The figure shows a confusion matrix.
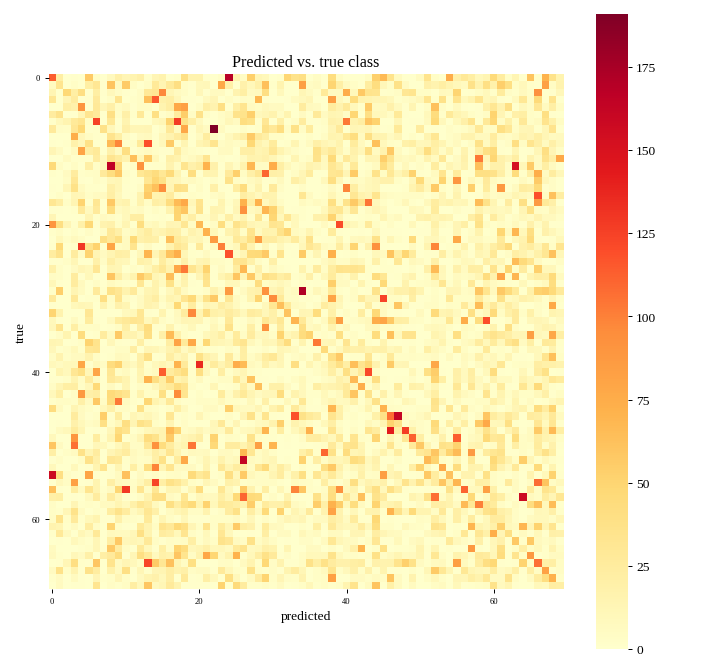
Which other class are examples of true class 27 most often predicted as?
61
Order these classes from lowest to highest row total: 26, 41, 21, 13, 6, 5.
21, 41, 5, 26, 6, 13
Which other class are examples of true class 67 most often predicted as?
52
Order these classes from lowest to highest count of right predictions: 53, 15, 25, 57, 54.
25, 57, 54, 53, 15
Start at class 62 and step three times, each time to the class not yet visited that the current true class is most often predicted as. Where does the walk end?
9
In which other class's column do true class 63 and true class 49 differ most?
55
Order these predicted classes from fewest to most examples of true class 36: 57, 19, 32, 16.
57, 16, 32, 19
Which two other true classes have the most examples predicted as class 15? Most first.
40, 2
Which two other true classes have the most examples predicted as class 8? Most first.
12, 23
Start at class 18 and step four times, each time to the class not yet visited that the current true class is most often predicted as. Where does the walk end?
4
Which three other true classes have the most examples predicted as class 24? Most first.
0, 29, 45
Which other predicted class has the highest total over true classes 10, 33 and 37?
59
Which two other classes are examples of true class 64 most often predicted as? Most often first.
57, 42
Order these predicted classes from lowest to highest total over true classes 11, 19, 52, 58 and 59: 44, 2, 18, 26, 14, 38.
2, 14, 44, 18, 26, 38
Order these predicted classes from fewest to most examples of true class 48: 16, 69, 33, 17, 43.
33, 69, 43, 17, 16
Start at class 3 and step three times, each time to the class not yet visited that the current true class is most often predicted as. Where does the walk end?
66
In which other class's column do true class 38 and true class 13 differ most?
29
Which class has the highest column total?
38
